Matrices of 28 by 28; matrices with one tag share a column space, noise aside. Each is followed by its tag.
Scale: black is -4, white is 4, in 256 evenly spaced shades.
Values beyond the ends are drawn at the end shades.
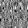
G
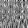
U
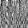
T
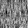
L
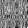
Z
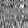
U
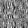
Z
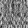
T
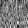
T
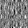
Z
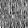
Z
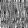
L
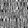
G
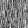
L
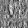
Z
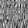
U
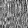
T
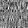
G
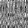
T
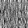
L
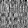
T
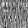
G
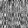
T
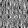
Z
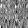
U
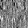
G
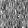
Z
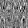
G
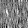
L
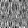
Z
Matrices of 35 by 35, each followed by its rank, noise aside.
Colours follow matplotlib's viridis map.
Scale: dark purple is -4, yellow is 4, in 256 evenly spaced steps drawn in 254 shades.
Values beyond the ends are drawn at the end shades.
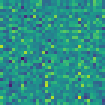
six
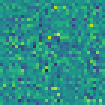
eight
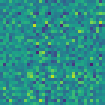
six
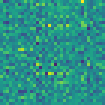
six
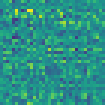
five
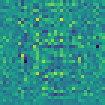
five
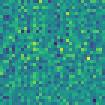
six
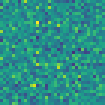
seven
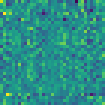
six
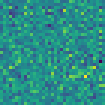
eight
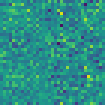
seven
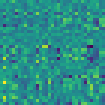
five
